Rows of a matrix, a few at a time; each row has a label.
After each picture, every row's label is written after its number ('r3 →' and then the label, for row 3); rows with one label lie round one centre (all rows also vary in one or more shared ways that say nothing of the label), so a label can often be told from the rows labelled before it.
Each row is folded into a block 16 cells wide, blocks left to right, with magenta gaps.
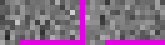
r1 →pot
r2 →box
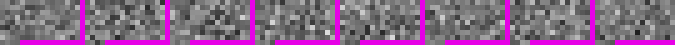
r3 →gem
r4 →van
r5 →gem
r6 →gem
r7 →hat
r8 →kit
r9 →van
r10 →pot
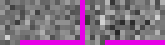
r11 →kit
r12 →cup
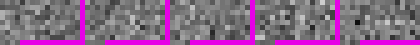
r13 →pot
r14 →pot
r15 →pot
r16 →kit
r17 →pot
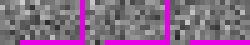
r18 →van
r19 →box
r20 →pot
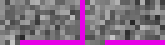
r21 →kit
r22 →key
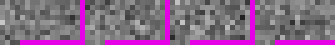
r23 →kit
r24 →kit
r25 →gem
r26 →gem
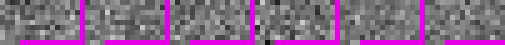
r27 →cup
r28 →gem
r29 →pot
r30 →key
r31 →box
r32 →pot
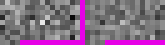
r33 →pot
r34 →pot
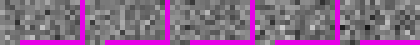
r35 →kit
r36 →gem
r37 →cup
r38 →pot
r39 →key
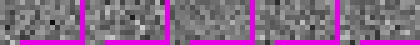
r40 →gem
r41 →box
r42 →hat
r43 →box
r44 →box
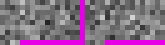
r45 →hat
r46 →pot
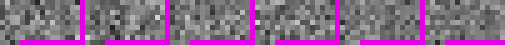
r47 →hat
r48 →van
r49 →pot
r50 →hat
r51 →gem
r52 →gem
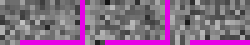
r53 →cup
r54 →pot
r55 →box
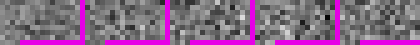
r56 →box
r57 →gem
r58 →pot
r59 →hat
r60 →key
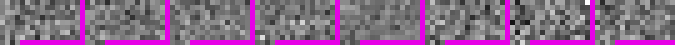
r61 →box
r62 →gem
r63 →kit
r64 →pot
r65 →cup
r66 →cup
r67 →pot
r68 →kit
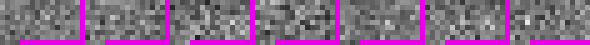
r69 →cup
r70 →kit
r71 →gem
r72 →van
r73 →van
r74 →kit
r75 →hat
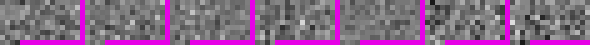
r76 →pot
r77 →pot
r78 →cup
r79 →gem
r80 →gem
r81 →kit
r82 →van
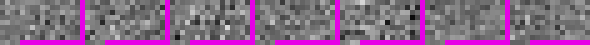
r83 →box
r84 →pot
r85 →box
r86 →kit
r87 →kit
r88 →box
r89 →box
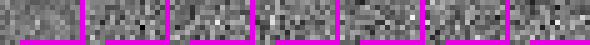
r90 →van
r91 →cup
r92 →pot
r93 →gem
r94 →cup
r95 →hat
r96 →cup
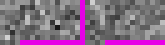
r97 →gem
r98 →key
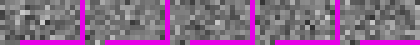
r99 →hat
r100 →cup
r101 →van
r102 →cup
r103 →box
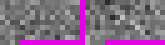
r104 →key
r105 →pot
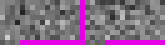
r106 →key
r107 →key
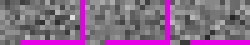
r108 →van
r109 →gem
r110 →van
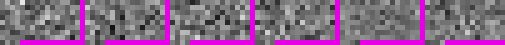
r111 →van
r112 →van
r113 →box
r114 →pot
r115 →gem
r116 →key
